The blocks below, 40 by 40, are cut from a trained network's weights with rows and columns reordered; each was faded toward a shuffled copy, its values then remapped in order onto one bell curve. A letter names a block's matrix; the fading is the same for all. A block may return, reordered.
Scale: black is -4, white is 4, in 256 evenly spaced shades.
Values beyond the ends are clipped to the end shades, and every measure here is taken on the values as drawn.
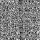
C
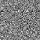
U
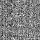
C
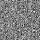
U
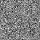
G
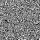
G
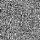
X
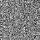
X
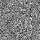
X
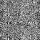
C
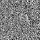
X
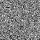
G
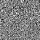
G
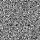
G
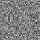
U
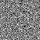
G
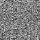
X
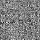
C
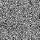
X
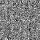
C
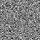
G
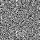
X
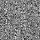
X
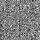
C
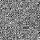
U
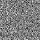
X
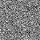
G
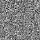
X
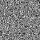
G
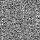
X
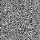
X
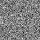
G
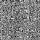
C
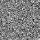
X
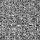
C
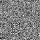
U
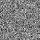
G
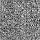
C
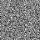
X
